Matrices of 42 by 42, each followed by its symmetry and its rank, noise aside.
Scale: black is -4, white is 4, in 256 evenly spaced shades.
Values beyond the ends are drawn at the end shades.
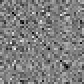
symmetric, rank six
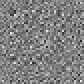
symmetric, rank seven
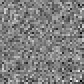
symmetric, rank seven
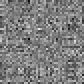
no symmetry, rank seven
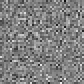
no symmetry, rank seven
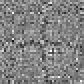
symmetric, rank six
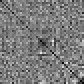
symmetric, rank six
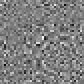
symmetric, rank five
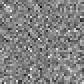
symmetric, rank seven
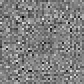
symmetric, rank seven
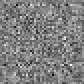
no symmetry, rank seven
